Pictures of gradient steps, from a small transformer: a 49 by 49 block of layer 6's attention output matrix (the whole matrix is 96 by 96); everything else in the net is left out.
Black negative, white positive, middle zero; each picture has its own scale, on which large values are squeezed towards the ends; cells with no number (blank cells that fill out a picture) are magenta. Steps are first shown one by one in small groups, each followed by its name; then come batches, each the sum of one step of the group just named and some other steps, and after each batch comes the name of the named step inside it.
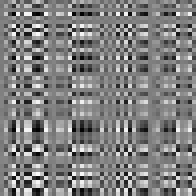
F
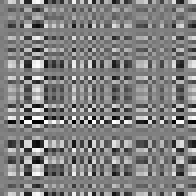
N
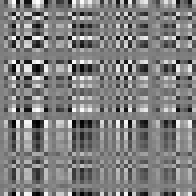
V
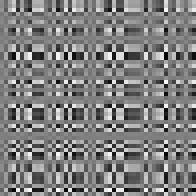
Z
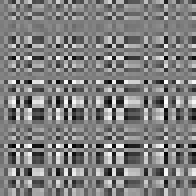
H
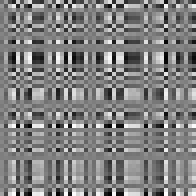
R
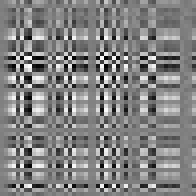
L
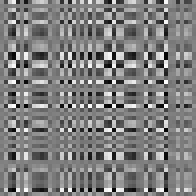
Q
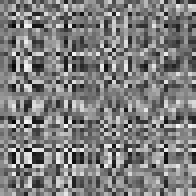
H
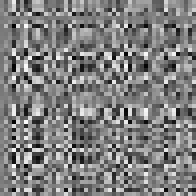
Z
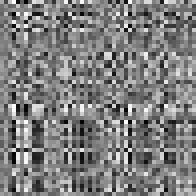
Q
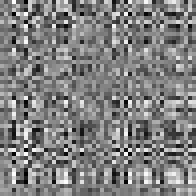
F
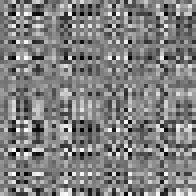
F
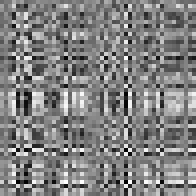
L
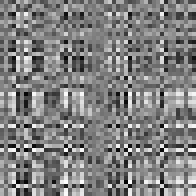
R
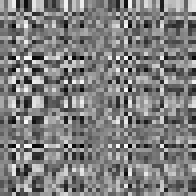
Z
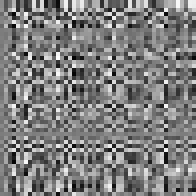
Z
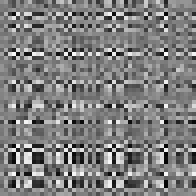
H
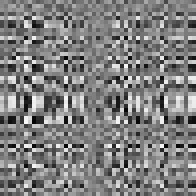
H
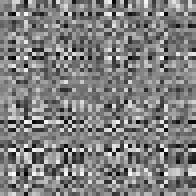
N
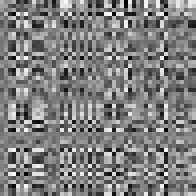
N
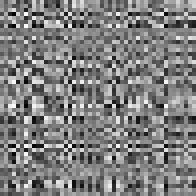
Q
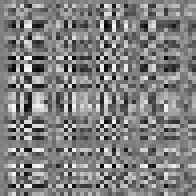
L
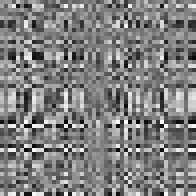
R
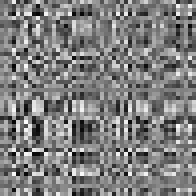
F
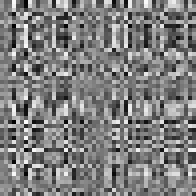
V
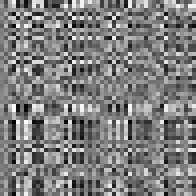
V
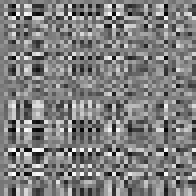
F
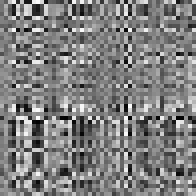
N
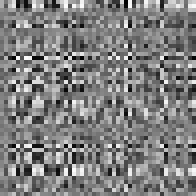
H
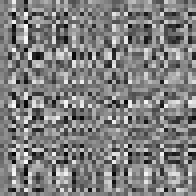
Q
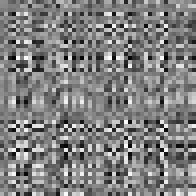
R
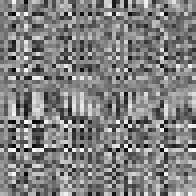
V
